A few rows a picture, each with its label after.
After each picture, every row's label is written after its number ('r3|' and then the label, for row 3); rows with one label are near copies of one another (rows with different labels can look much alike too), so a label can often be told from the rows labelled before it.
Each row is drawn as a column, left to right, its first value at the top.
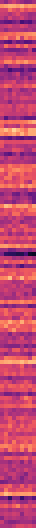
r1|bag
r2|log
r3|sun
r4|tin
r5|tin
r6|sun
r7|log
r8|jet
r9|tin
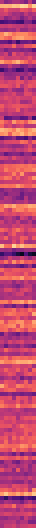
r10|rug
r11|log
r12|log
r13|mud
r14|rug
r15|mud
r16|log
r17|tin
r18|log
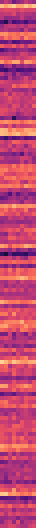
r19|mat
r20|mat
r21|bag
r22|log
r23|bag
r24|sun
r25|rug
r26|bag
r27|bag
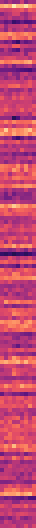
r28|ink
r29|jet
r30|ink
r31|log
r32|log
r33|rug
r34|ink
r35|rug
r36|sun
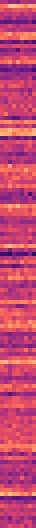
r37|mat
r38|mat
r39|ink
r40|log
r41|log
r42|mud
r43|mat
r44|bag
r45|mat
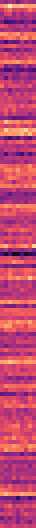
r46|ink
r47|mat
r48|bag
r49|jet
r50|sun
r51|mud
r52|tin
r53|sun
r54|mud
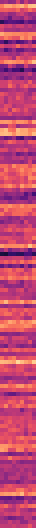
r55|mat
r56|mat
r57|ink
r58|ink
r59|mat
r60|mat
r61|tin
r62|mud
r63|bag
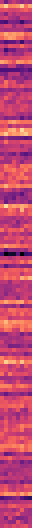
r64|rug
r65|ink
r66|tin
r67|tin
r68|bag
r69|jet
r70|sun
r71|sun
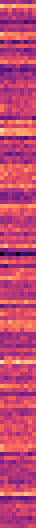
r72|jet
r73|mud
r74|sun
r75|jet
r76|tin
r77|bag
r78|mat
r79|ink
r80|log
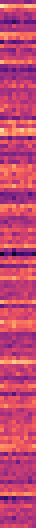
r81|jet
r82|mud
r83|bag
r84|ink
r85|jet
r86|tin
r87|mud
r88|bag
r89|jet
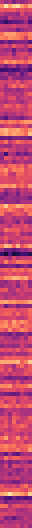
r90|mat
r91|mud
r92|rug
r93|ink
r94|mud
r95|sun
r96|sun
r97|mat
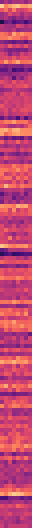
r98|mud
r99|rug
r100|log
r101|mat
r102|log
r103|mat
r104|log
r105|rug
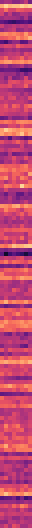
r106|log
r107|jet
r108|rug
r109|mud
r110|mud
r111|bag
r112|rug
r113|mud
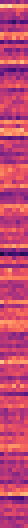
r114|jet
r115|bag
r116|bag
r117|rug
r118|log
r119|rug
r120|ink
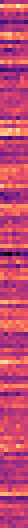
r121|bag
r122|mat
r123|tin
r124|mat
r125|jet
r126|rug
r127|rug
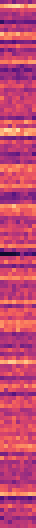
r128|ink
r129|jet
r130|tin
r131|ink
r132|jet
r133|log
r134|mat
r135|bag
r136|jet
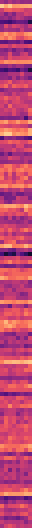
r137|bag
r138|ink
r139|mud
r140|ink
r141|bag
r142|bag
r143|log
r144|mat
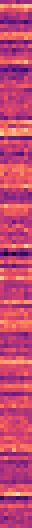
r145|sun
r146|ink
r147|mat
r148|mat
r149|sun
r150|sun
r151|rug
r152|bag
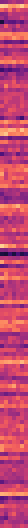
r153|mud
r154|ink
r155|mat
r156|rug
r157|sun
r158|jet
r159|tin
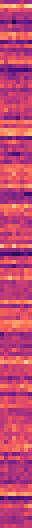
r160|rug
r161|jet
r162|sun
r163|mud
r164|sun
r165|rug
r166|bag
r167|bag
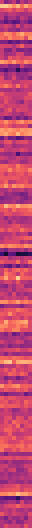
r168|rug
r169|ink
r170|log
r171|rug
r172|sun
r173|tin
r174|ink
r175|mat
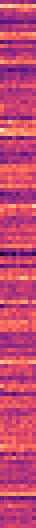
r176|jet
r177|log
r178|bag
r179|ink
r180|bag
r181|sun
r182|sun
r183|log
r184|ink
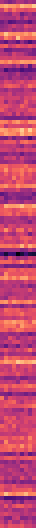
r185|jet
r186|tin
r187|ink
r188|sun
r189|tin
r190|mud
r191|ink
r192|mat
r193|ink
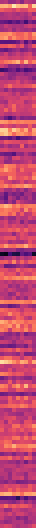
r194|tin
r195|tin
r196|log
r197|jet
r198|rug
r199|bag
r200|rug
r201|sun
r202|jet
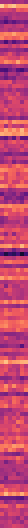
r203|bag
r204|mat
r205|mud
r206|jet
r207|ink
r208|tin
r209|bag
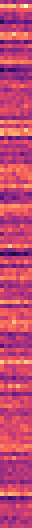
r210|mat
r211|mud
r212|rug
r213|ink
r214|mat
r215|sun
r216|jet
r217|bag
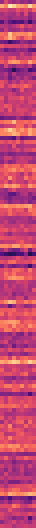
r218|log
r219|tin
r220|jet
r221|bag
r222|ink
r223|ink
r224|log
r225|ink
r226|mat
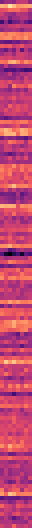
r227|log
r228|tin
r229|mud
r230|ink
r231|rug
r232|tin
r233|rug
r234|ink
